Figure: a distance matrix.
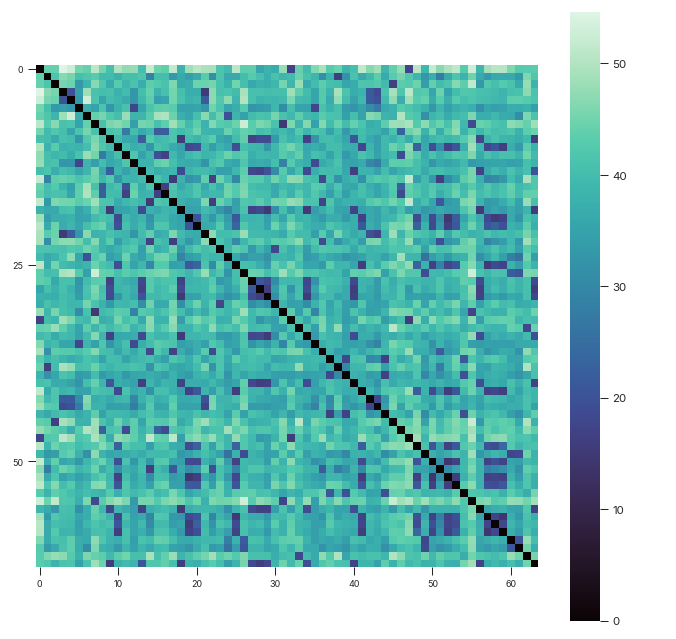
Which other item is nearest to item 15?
16
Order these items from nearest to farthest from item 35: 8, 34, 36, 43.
43, 34, 36, 8
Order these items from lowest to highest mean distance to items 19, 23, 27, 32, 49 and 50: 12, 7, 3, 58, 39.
58, 39, 12, 3, 7
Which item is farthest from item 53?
0
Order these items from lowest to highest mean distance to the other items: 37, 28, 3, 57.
57, 28, 37, 3
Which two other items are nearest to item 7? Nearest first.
31, 55
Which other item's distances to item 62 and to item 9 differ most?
63
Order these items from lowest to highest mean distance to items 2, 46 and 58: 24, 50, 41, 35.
41, 50, 35, 24
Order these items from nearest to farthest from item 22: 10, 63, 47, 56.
10, 56, 63, 47
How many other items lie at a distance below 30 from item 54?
3
